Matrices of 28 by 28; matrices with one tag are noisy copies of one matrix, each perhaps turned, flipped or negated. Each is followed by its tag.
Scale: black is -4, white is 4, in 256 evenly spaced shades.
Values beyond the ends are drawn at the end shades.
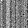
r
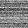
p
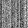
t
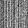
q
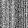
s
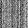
t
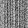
q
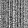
q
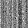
r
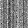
p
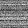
p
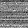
t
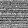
q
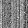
t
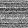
p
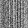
q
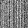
q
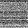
t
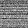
q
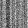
r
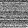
t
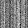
p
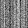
p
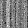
r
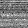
s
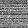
q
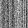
s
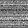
p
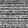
q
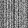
q
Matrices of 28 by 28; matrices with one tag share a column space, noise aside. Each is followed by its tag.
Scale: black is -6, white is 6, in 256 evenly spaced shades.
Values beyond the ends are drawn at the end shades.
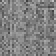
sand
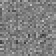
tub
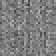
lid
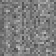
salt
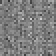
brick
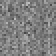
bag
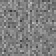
salt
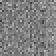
salt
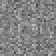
sand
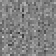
bag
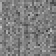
bag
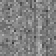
salt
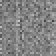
tub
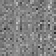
lid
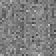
brick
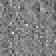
bag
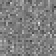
bag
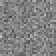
tub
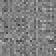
tub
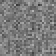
lid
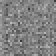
bag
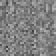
bag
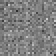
tub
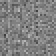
tub
